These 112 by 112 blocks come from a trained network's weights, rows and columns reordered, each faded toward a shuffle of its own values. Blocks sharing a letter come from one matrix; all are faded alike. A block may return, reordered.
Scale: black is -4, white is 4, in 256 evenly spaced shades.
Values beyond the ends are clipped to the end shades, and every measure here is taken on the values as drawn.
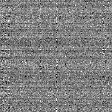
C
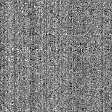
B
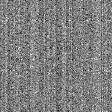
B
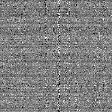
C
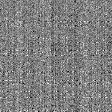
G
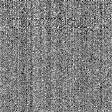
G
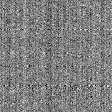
G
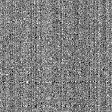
B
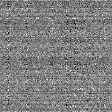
C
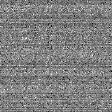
C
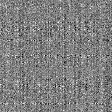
G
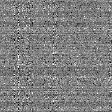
C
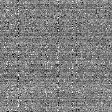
C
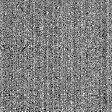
B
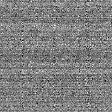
C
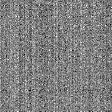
B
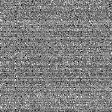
C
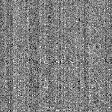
B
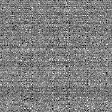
C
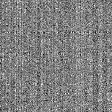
B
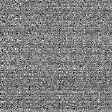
C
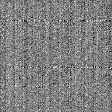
G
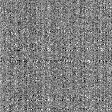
G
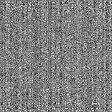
G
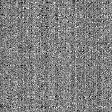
G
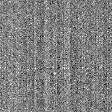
B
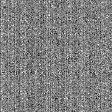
B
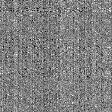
G
